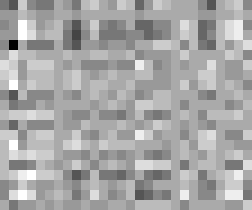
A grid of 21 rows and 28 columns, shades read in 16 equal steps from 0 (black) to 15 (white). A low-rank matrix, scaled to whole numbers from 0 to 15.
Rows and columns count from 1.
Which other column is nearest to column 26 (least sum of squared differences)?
21
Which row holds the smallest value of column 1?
1
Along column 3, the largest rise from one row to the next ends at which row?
18
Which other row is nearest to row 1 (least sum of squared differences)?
10
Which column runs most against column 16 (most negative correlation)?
11
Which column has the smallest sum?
9
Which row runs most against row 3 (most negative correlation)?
17
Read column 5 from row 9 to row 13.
11 8 10 12 8
